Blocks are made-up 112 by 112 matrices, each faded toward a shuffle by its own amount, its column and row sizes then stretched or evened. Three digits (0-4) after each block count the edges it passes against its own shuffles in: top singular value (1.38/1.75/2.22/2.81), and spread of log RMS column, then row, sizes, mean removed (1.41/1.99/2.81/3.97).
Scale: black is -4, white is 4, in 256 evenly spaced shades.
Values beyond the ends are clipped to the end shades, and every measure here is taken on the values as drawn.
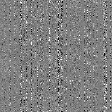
2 4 1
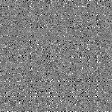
2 2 3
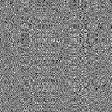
4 2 0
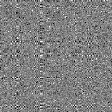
4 2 2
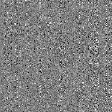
1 3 1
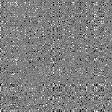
4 2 2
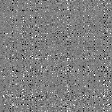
2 3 3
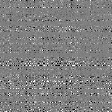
2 2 4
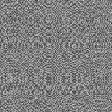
4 1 1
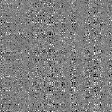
3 3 2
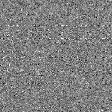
2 0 2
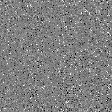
2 1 0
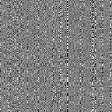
4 4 0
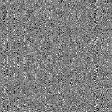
3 3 0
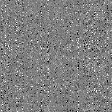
1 3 1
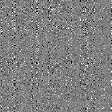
3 3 2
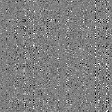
3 3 2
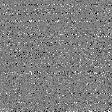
2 1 3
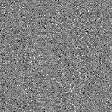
3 1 0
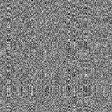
4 3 1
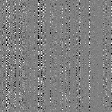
4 4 1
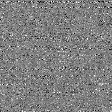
1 0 3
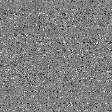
0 0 3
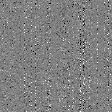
1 3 0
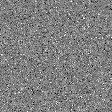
1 0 0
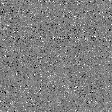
0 1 2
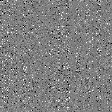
2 3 1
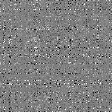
0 3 3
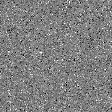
0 1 0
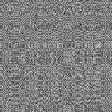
4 0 0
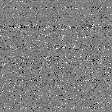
0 1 3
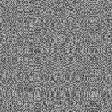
4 0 2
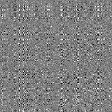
4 3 3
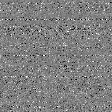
0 0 3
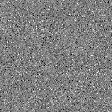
2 0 1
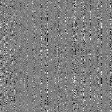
3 4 1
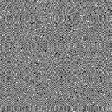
4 1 0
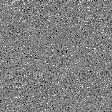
2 0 1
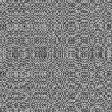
4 1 2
